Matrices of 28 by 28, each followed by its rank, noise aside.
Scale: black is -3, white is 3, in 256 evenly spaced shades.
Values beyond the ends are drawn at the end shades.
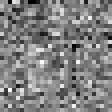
six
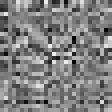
four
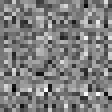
four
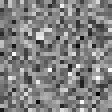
seven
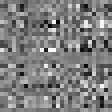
four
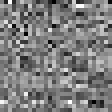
five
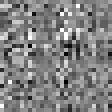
five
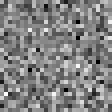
eight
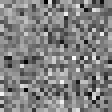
seven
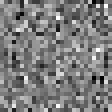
six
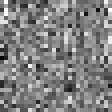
seven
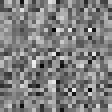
four
